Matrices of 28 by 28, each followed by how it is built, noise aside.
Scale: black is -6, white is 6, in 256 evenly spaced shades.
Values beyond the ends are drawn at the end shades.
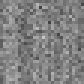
blocks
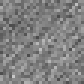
Hankel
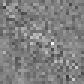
banded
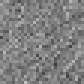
Hankel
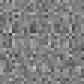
low rank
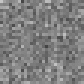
blocks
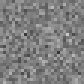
noise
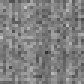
blocks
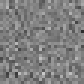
low rank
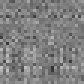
low rank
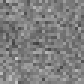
blocks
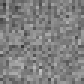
blocks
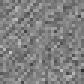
Hankel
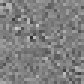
banded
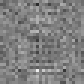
low rank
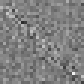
banded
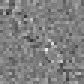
banded
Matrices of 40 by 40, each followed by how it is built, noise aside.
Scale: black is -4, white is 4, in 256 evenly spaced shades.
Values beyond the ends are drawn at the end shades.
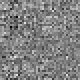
low rank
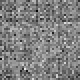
blocks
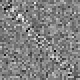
banded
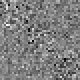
block diagonal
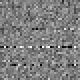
uneven rows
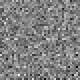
uneven rows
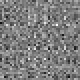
low rank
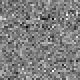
uneven rows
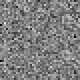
repeating rows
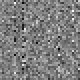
uneven columns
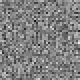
blocks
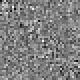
block diagonal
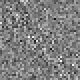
block diagonal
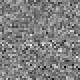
uneven rows
